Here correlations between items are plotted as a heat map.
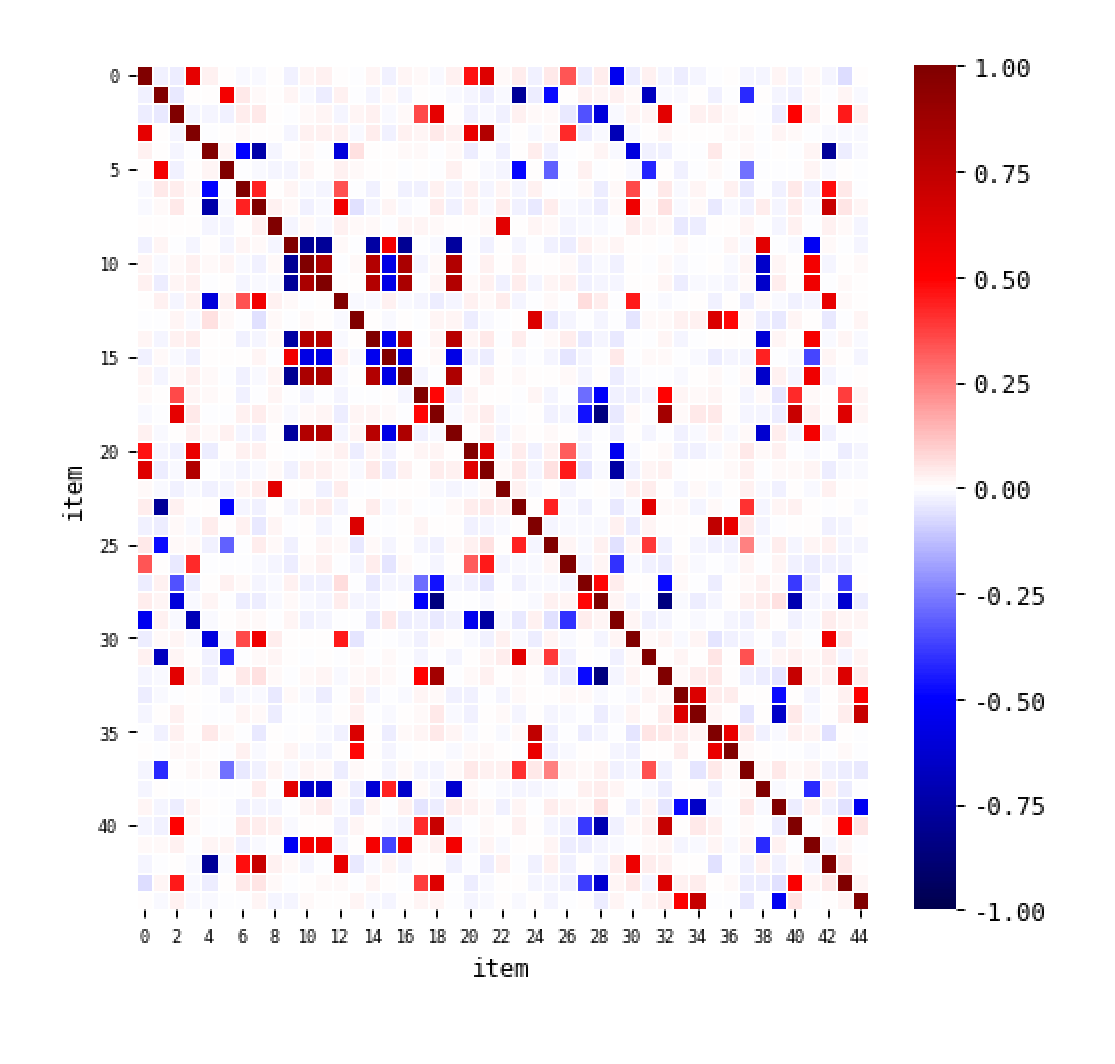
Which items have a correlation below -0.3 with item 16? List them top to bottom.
9, 15, 38
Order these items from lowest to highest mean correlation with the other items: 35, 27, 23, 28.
28, 27, 23, 35
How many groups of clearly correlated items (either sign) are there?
8
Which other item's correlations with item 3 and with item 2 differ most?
21
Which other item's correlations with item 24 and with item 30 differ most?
35
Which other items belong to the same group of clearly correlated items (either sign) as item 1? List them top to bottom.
5, 23, 25, 31, 37
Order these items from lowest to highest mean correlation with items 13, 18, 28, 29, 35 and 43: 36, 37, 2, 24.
37, 2, 36, 24
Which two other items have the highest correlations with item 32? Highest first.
18, 40
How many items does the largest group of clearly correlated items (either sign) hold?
9
